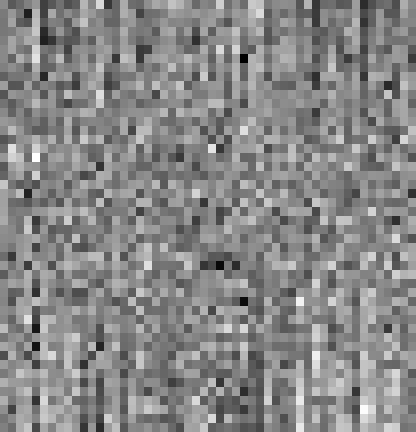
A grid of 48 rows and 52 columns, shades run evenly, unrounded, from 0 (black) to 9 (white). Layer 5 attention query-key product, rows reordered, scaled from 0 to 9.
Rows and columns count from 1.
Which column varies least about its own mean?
48
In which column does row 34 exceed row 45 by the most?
5
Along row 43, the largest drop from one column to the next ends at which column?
28
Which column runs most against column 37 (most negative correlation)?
18
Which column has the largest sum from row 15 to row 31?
19
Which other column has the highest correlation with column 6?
46
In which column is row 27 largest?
50
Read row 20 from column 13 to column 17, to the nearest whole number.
6 6 4 5 4
